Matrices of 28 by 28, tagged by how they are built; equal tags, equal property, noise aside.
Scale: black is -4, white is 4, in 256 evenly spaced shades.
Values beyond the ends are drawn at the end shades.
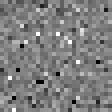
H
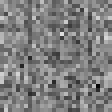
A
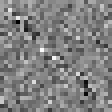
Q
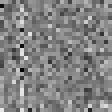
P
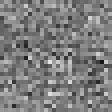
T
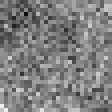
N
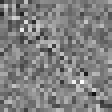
Q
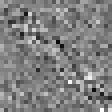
Q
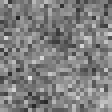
N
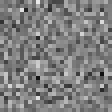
T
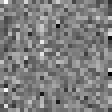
P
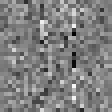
P
